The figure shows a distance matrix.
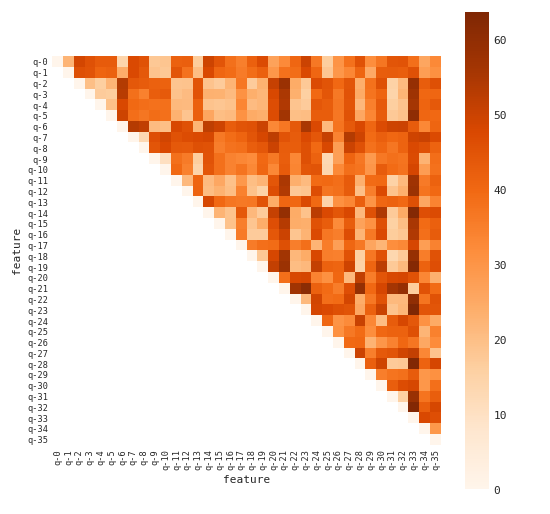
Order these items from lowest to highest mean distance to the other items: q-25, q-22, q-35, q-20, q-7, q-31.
q-31, q-22, q-25, q-35, q-20, q-7
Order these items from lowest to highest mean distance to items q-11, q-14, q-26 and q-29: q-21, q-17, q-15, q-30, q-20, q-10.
q-15, q-17, q-10, q-30, q-20, q-21
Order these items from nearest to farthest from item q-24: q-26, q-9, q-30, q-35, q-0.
q-30, q-35, q-26, q-0, q-9
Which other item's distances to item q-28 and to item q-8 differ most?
q-7
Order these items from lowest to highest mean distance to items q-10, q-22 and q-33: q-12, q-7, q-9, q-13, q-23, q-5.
q-9, q-13, q-12, q-5, q-23, q-7
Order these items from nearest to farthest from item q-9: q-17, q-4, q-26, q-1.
q-1, q-26, q-17, q-4
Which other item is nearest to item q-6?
q-0
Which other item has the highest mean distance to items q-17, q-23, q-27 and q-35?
q-33
